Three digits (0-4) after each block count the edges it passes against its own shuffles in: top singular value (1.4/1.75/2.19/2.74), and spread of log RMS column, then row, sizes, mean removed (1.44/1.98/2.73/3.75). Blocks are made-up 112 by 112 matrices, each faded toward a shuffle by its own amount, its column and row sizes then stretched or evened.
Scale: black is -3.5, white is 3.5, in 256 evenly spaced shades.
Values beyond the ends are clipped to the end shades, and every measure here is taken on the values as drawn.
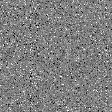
1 1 0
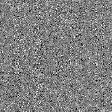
2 2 0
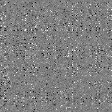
2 2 2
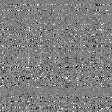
3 1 4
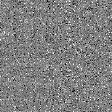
2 2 0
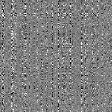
3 4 2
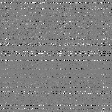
2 1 4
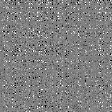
1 3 3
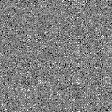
3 1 1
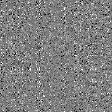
2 3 1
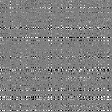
4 3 4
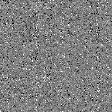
0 2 1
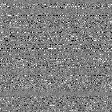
1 0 4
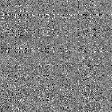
2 3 3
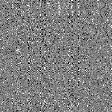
3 3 1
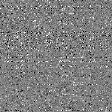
1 2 3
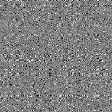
3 0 3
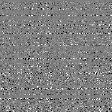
0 2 4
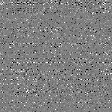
3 1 3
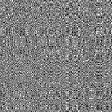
4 2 2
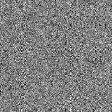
3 2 1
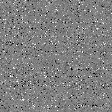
1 1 2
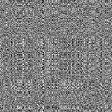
4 3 2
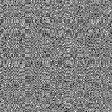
4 0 1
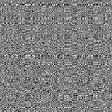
4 0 3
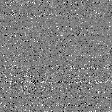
0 1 3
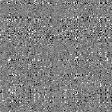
3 3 3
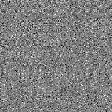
3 0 1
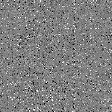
1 2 1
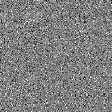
2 1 0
